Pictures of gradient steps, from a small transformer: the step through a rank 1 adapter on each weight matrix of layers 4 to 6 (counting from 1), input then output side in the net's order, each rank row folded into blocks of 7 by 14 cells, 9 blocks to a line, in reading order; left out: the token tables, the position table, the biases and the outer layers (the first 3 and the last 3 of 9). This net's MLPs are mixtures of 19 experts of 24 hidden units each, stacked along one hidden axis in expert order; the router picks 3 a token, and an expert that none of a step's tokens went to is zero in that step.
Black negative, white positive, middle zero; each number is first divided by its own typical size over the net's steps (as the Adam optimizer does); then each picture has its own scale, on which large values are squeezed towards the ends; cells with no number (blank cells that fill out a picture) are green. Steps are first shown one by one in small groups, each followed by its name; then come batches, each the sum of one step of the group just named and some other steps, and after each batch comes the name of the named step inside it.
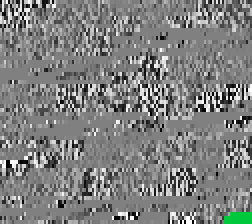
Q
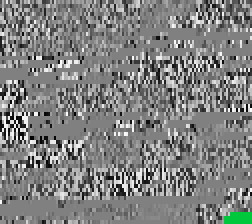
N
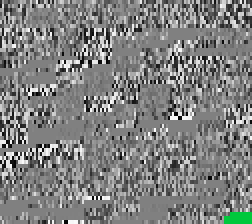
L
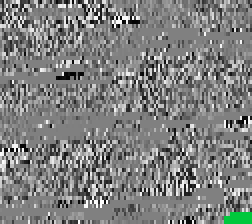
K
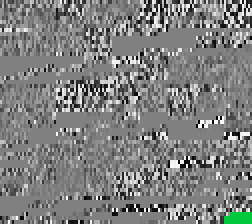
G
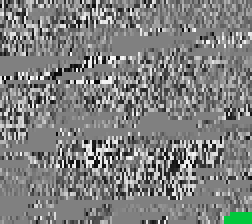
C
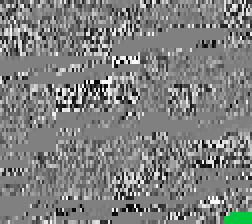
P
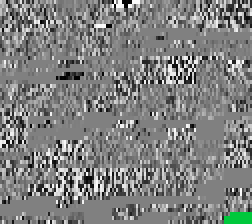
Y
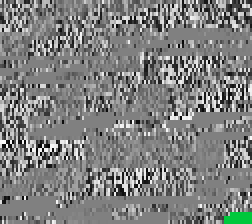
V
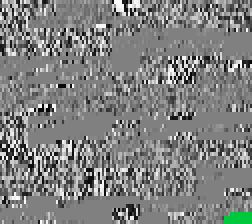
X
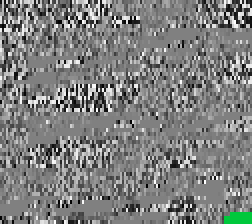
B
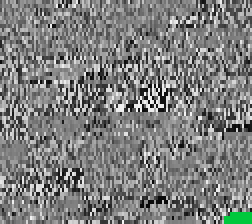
N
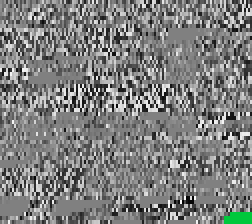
G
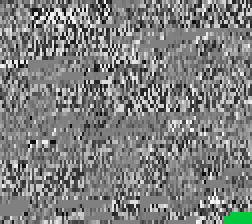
P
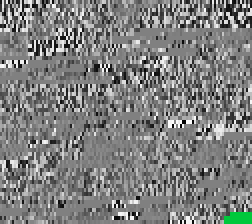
Q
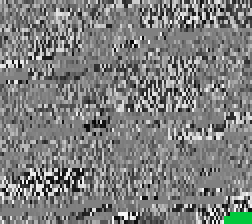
Y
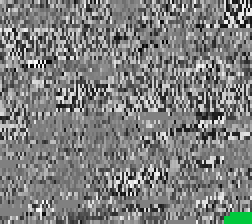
G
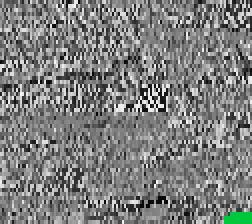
K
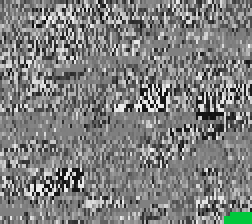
K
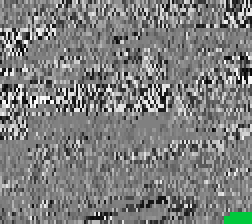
B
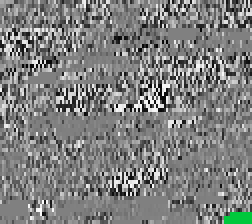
N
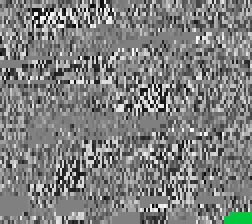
C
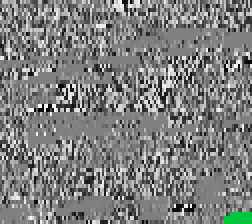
X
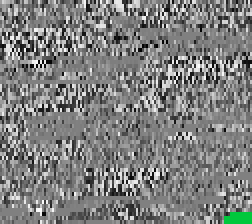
X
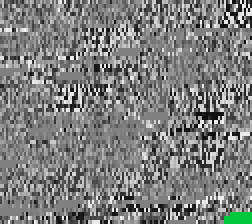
G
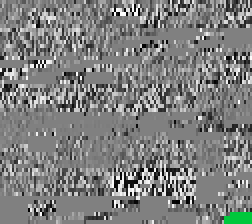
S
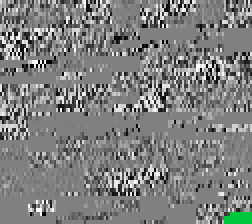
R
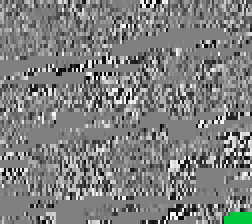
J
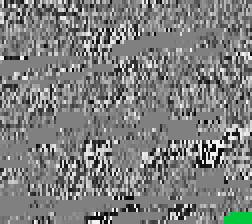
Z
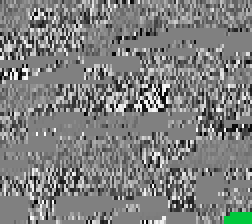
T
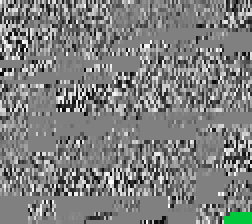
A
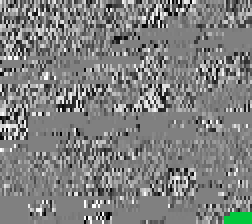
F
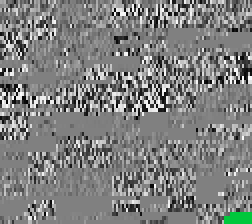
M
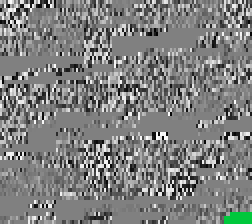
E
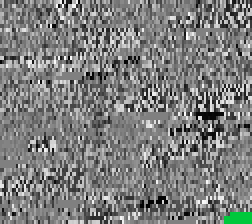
Z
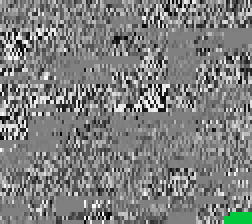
F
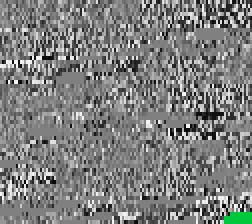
J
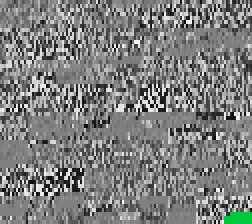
M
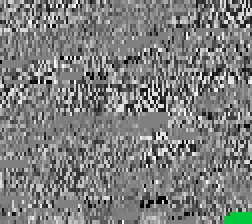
E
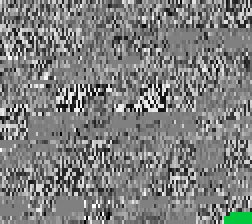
F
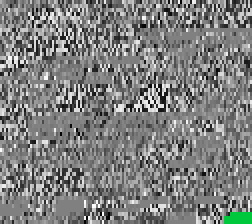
F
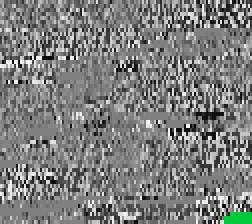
Z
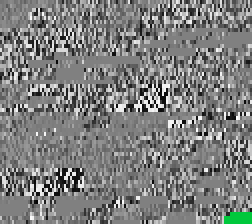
T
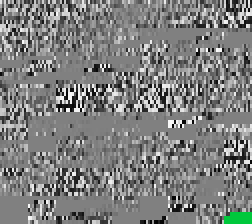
A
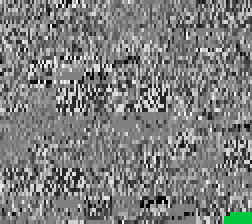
A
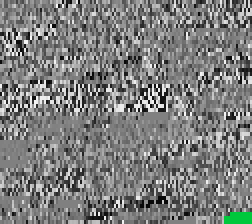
Z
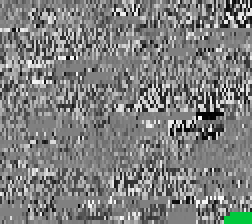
S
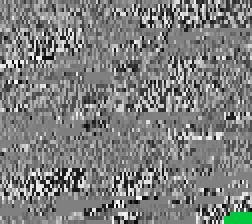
S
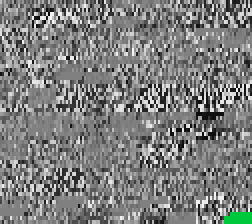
A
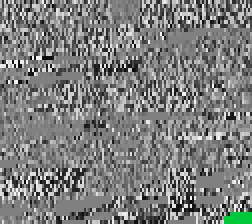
J
